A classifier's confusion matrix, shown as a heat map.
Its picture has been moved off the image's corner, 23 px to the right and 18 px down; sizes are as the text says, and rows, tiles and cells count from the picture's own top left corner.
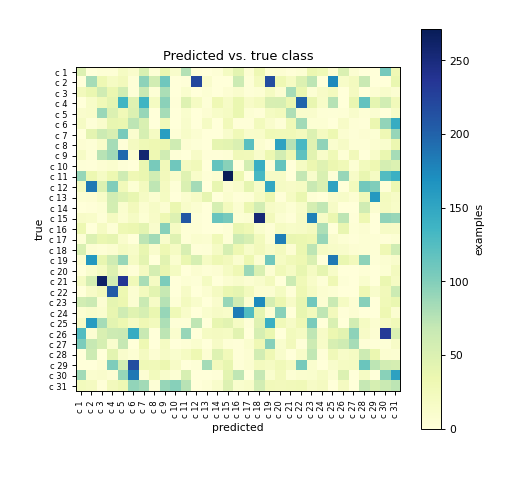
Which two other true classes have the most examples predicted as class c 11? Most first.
c 15, c 26
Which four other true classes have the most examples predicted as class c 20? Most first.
c 17, c 8, c 10, c 24
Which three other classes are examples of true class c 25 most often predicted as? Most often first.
c 2, c 19, c 23
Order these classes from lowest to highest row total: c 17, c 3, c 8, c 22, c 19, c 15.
c 3, c 22, c 17, c 8, c 19, c 15
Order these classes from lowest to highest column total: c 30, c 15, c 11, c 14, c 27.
c 27, c 14, c 11, c 15, c 30
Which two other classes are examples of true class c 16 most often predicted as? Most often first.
c 9, c 24
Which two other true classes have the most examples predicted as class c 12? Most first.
c 2, c 25
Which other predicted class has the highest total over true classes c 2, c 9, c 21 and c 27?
c 5
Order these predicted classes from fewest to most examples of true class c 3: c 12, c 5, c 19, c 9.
c 12, c 19, c 5, c 9
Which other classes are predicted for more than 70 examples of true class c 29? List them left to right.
c 4, c 6, c 13, c 22, c 28
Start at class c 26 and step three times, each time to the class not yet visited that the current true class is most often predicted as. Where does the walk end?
c 31
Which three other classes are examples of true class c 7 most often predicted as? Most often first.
c 9, c 5, c 31
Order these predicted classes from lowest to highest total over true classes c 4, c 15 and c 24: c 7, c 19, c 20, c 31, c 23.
c 19, c 31, c 20, c 7, c 23
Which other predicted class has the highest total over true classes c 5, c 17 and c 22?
c 4
